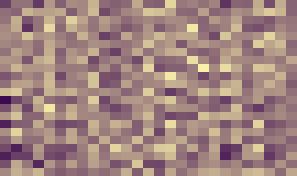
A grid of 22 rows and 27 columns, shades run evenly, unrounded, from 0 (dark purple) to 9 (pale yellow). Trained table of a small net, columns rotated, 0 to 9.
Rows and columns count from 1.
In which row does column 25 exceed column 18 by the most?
2
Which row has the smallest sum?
20
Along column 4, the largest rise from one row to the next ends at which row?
22
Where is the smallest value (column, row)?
1, 13
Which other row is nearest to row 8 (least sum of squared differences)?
4
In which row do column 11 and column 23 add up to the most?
19
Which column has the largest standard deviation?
21
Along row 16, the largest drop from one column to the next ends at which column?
25
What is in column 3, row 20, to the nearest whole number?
2
